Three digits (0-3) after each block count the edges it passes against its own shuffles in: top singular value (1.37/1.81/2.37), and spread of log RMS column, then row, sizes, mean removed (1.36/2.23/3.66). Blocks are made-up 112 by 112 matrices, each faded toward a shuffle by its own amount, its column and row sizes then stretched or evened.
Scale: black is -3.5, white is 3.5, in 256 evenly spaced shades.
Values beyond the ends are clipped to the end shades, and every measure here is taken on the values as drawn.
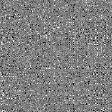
2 2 2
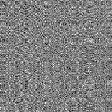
3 1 0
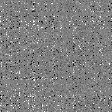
0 2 2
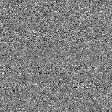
1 0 2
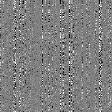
3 3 0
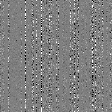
2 3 0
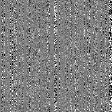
1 3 0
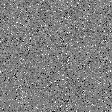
0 1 0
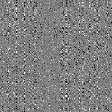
3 2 1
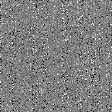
0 2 0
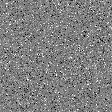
0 0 0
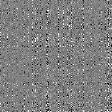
2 3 2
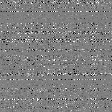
2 1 3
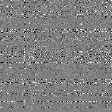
1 2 3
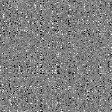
2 2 1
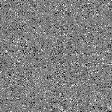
2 1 1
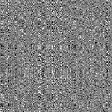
3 2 0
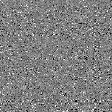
2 1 2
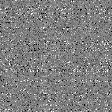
2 0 2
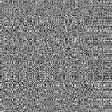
3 1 2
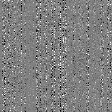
1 3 0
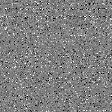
1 1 2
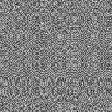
3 0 0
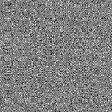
3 1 1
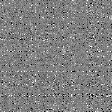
1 2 2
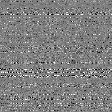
3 0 3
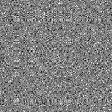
3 0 1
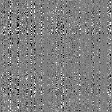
2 3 2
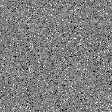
1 1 0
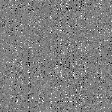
0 2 1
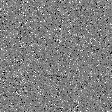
0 1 0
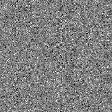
2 1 0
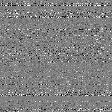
2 0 3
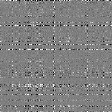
3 2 3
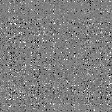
1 2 2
